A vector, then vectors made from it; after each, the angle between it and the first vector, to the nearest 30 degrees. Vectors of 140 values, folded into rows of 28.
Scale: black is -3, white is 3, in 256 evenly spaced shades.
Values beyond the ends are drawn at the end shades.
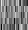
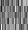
150 degrees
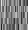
30 degrees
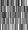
150 degrees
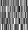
120 degrees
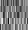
120 degrees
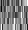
150 degrees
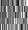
150 degrees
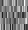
90 degrees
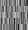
30 degrees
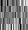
120 degrees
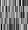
30 degrees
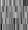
30 degrees
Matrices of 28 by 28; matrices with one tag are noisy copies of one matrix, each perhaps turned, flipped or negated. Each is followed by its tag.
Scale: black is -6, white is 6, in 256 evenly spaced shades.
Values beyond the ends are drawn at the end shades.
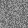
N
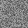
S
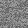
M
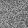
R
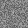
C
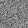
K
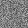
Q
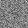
N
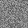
S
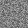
Q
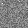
C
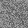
R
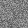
N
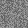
N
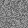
Q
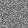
C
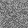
R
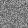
C
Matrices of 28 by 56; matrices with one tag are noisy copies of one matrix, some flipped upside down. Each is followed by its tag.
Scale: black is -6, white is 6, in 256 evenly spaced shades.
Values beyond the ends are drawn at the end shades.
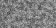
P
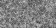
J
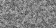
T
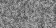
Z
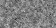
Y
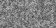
Z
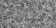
P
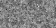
J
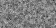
T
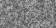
Z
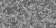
T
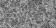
J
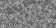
T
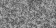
J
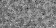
P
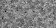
P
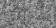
Z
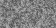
Y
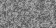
Z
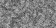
Y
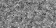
P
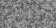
P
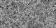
J
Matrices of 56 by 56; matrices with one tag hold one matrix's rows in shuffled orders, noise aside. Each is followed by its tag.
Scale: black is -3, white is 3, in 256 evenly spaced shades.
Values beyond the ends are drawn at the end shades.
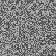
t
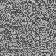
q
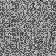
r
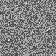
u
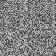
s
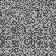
r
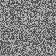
u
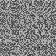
r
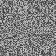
s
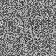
s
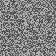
u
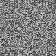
u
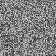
u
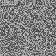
u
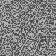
t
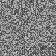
t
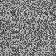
r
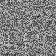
u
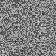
q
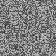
q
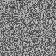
u
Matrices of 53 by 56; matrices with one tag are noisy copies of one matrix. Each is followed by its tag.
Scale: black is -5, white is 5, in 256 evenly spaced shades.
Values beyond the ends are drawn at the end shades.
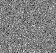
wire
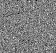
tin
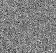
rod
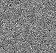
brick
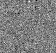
tin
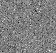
rod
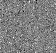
tin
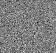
wire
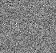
brick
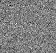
brick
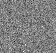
wire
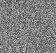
wire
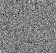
tin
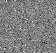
wire
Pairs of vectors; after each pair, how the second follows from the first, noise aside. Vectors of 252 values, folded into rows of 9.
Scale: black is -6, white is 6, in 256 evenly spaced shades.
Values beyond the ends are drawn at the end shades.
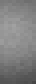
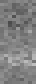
wrapped around, negated, partly zeroed.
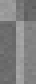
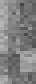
wrapped around.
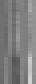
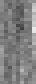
wrapped around.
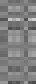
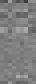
reversed, partly zeroed.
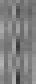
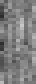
wrapped around.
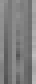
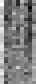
reversed, scaled up.
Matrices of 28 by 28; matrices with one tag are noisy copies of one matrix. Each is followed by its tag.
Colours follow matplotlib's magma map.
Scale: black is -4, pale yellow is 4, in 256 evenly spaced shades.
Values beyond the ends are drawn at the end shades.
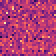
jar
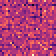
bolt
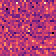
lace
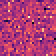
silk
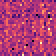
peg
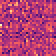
lace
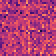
jar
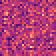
bolt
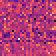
silk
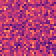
bolt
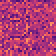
lace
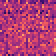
jar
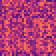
peg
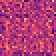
peg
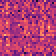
peg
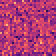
peg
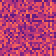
lace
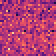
jar
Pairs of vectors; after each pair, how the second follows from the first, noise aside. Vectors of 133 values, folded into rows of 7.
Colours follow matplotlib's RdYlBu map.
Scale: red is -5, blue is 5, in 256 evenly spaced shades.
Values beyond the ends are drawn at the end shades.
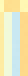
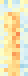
negated.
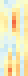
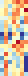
wrapped around, negated, scaled up.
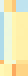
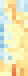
copied.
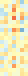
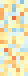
sign-scrambled.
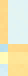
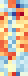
wrapped around, negated, scaled up.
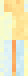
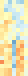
negated.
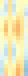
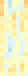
reversed, negated, shrunk.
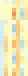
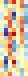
reversed, scaled up.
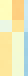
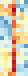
wrapped around, negated, scaled up.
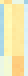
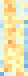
reversed.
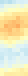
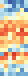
wrapped around, negated, scaled up.
